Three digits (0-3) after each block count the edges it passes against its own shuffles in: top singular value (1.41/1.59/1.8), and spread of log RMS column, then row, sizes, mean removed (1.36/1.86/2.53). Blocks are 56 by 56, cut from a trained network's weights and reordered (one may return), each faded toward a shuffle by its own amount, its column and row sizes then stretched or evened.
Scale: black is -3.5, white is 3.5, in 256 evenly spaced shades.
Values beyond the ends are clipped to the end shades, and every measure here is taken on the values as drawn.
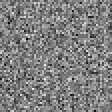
0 0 0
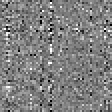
1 3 1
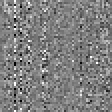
1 3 0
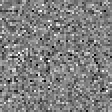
1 0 1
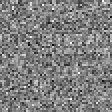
3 0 1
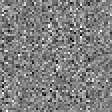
3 2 0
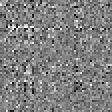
3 2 2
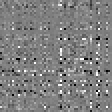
3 3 3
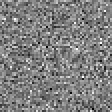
2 0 1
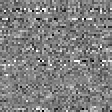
2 0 3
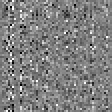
2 3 0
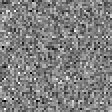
2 0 2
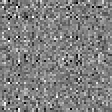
3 2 2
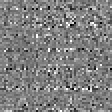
0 2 3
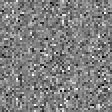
0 2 0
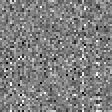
3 2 1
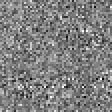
1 0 2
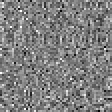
2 0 0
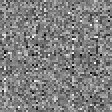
0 2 1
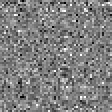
3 1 2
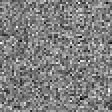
0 1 0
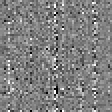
2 3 1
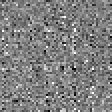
1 2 2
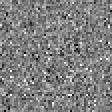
2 1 1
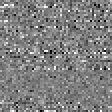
3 0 3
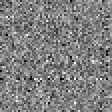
0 1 1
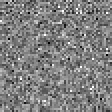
2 0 0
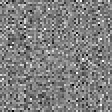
3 2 0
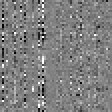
3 3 0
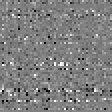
0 2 3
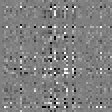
3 3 3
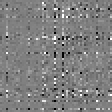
2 3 3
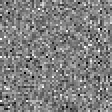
1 2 0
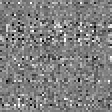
0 2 3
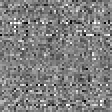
1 0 3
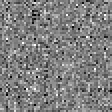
2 1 1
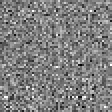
1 0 2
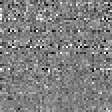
0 1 3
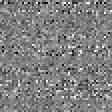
0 2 3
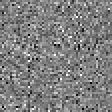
1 1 1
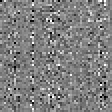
1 3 2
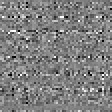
2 1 3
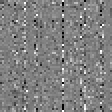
2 3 1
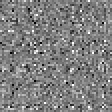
2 1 2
